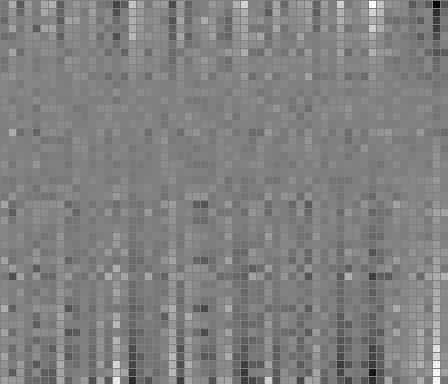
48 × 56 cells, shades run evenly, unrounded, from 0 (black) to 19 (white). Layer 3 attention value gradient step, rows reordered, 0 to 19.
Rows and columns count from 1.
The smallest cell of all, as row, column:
1, 55
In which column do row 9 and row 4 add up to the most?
47
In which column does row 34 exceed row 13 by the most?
15
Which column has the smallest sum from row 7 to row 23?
56
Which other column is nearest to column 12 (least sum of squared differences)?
27
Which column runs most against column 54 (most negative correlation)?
21
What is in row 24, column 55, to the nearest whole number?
11
